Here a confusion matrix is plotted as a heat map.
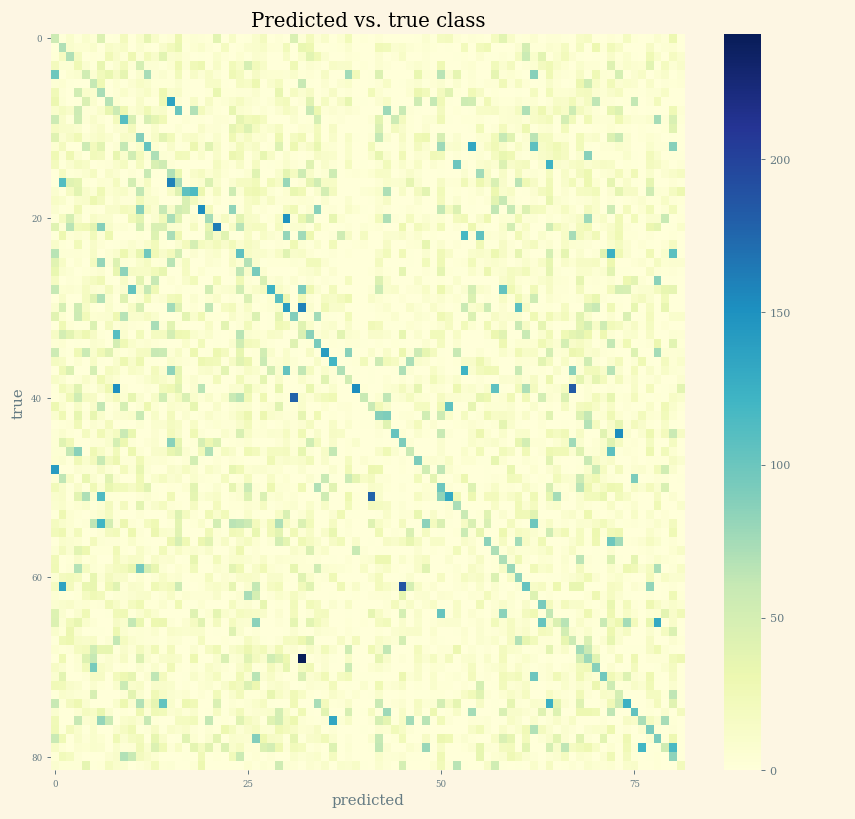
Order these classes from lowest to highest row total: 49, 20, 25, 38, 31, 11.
38, 25, 49, 31, 11, 20
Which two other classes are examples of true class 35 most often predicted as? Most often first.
38, 78
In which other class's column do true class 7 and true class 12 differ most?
15
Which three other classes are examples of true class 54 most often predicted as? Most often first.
6, 62, 48
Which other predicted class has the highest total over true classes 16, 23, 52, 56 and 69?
32
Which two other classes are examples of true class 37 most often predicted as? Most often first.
53, 30
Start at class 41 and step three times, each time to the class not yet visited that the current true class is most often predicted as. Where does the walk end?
3
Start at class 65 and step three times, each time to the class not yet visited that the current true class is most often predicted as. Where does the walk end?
9
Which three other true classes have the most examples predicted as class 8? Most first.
39, 33, 67
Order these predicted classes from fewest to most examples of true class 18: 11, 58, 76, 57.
76, 11, 57, 58
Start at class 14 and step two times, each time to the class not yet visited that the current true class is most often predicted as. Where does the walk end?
50
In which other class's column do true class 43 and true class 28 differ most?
10
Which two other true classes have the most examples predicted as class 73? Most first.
44, 56
